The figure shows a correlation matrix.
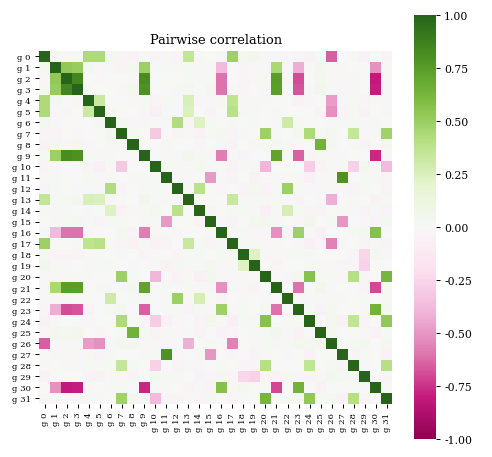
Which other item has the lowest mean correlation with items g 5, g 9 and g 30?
g 26
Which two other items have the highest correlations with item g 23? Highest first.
g 30, g 16
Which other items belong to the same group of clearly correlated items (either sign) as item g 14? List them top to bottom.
g 6, g 12, g 22
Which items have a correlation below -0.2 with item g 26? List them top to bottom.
g 0, g 4, g 5, g 13, g 17
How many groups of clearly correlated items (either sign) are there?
7
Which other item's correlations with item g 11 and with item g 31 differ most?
g 27
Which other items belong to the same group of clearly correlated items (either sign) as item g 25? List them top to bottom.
g 8
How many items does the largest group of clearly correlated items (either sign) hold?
8
